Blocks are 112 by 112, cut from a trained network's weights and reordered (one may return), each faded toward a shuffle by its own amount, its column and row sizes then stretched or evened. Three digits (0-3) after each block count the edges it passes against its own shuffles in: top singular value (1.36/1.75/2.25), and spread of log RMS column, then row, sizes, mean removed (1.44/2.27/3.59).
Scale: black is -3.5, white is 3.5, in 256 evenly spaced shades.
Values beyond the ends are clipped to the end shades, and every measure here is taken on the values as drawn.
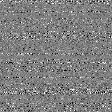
0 0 3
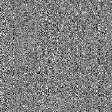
2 2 1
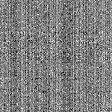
3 0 1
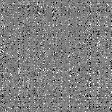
1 2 1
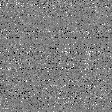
0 0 2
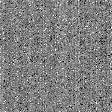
1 1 0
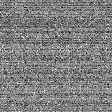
3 0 1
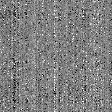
2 2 1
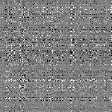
2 2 3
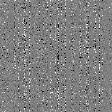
1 3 1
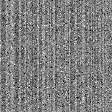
3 0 1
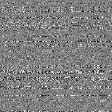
2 1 3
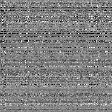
3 1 3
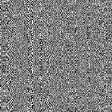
3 3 0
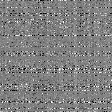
2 0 3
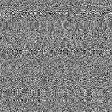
3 1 2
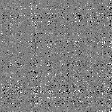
0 2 2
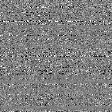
0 1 3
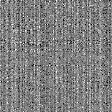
3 1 2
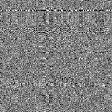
3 1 2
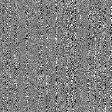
1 3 1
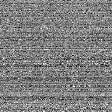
3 0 2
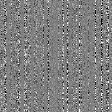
2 3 0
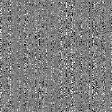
1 3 1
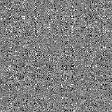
1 2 2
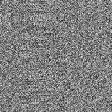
2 0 0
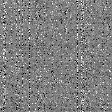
1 2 0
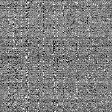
2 2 0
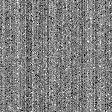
3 1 0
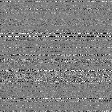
2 0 3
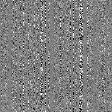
1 3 0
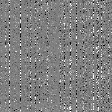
1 3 0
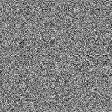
2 0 1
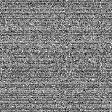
3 0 0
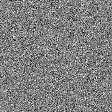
0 1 0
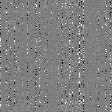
1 3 1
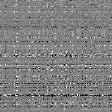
3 2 3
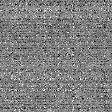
2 1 2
